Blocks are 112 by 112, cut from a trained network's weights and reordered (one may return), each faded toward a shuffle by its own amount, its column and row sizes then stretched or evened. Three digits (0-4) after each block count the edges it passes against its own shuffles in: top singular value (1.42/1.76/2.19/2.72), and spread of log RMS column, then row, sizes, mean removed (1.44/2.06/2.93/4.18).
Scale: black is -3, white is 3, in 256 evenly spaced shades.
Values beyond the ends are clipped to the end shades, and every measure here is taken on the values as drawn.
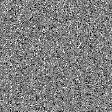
0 2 0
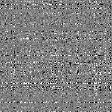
0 3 4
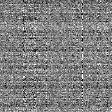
3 3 0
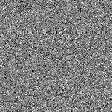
2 0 0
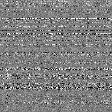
1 1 4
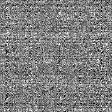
2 3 0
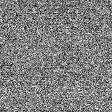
0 0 1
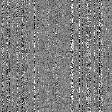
1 4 0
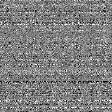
2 2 3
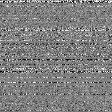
1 0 4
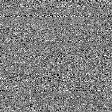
0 0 3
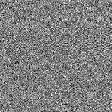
3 0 0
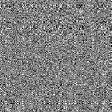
3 1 2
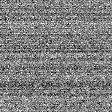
3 1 1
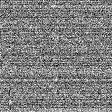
3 0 0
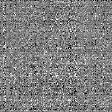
1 3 2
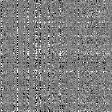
1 4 2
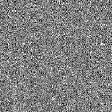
2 2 1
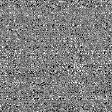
0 2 3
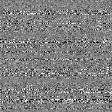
2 0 4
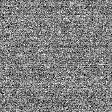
1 1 0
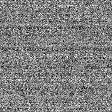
1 0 2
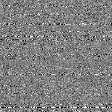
2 0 3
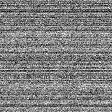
4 0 2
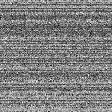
4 0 0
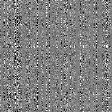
0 4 2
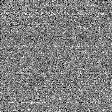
0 0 2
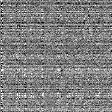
4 3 2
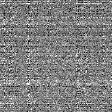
3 3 2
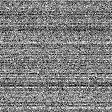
4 0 2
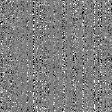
1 4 1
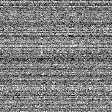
4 1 2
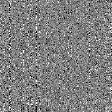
2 3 0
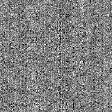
1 2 1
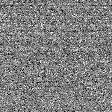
0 0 0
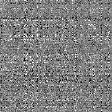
1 3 3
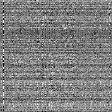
4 3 0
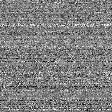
2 0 3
